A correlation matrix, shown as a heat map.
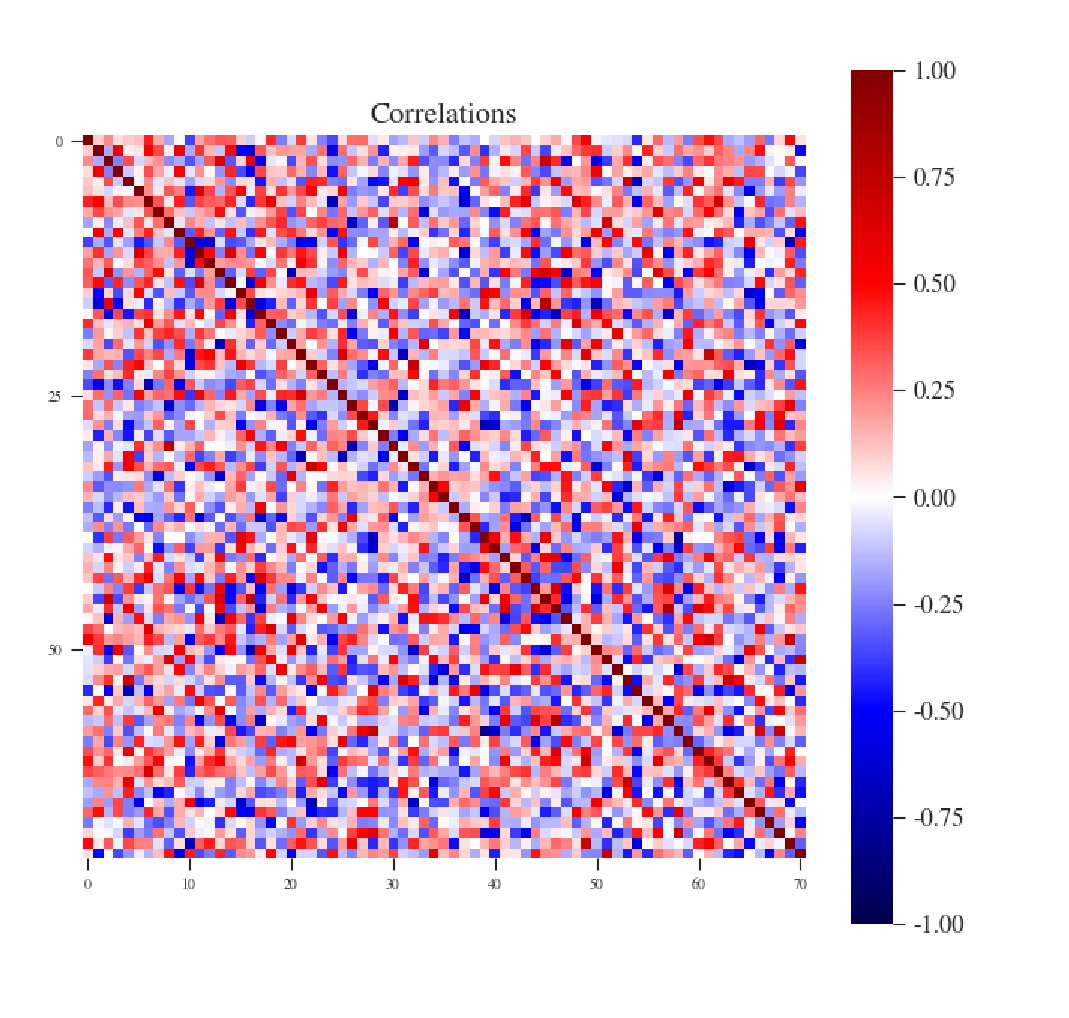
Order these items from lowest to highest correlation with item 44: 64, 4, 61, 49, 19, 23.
19, 64, 49, 61, 23, 4
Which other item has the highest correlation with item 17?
43
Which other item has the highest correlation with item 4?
53
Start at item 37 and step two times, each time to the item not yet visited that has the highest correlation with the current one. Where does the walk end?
69
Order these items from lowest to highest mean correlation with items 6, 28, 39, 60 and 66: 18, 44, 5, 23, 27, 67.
67, 23, 5, 44, 27, 18
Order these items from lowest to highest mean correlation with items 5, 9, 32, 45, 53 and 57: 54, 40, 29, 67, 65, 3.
54, 65, 29, 3, 67, 40
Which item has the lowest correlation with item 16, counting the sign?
50
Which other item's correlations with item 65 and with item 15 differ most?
22
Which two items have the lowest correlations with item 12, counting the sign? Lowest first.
10, 65
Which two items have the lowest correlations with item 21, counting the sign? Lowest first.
31, 10
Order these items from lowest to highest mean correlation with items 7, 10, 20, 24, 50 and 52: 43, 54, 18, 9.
18, 43, 9, 54
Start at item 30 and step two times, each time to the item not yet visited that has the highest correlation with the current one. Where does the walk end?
51
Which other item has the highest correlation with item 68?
58
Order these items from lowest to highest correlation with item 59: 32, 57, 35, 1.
57, 35, 32, 1
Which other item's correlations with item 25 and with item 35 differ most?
52
